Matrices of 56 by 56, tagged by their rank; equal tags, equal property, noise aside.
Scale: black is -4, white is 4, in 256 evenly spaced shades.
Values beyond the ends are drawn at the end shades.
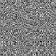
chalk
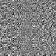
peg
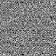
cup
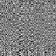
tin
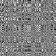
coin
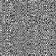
cup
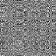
tin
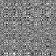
coin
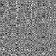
cup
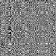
chalk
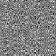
peg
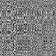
coin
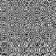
peg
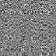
peg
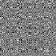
peg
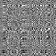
tin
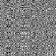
peg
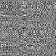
chalk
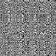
cup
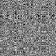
chalk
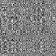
chalk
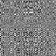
coin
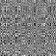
coin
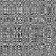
coin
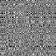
peg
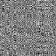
chalk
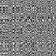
coin
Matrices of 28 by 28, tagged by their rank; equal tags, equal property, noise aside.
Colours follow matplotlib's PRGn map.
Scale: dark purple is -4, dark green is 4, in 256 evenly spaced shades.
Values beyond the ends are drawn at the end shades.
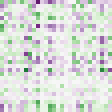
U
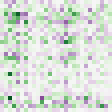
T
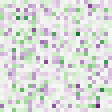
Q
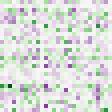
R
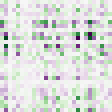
U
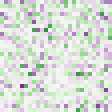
Q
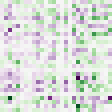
T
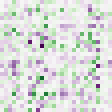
R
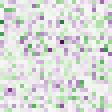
Q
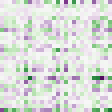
U
